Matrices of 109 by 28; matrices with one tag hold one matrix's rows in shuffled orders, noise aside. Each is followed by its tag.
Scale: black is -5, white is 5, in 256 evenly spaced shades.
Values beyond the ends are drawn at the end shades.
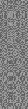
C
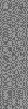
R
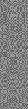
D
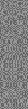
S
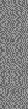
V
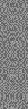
D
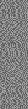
V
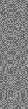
C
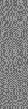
S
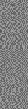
V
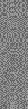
D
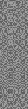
C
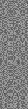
C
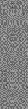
D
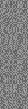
S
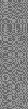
R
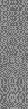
D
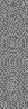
D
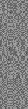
C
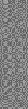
R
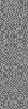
S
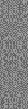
S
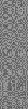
R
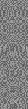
D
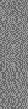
V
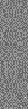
S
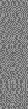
V
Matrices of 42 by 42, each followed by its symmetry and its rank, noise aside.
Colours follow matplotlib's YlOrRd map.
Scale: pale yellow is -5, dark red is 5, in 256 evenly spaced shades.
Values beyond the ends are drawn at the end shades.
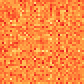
no symmetry, rank five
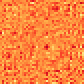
symmetric, rank five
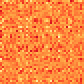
no symmetry, rank five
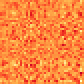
no symmetry, rank four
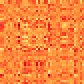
no symmetry, rank three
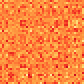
symmetric, rank four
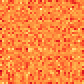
no symmetry, rank four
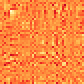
symmetric, rank five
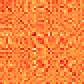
symmetric, rank three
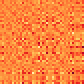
no symmetry, rank three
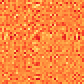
symmetric, rank five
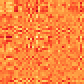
no symmetry, rank three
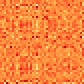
no symmetry, rank three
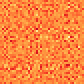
no symmetry, rank three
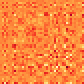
symmetric, rank four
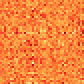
no symmetry, rank five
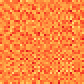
no symmetry, rank three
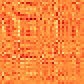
antisymmetric, rank four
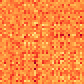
symmetric, rank three
